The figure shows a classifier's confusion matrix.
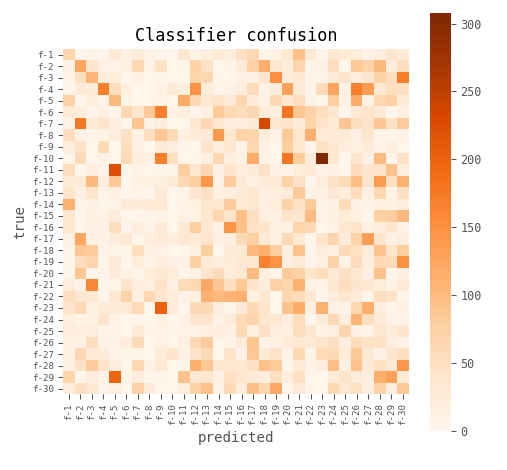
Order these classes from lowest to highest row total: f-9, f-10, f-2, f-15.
f-9, f-15, f-2, f-10
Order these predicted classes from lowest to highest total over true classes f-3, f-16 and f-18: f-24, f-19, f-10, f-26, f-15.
f-10, f-24, f-26, f-15, f-19
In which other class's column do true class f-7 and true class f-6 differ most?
f-18
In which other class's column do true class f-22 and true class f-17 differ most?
f-27
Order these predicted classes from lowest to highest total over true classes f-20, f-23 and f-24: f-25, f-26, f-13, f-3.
f-3, f-25, f-13, f-26
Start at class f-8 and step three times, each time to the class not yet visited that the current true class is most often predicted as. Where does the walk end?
f-21
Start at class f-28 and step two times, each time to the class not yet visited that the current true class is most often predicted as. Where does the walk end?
f-19
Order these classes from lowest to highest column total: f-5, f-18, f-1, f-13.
f-1, f-5, f-18, f-13
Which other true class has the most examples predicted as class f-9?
f-23
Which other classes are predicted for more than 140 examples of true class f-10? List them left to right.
f-9, f-20, f-23
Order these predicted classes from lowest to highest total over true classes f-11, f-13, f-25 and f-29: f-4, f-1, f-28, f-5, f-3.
f-4, f-3, f-1, f-28, f-5
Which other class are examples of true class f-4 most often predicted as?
f-26
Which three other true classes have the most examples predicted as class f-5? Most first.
f-11, f-29, f-12
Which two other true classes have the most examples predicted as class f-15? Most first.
f-16, f-22
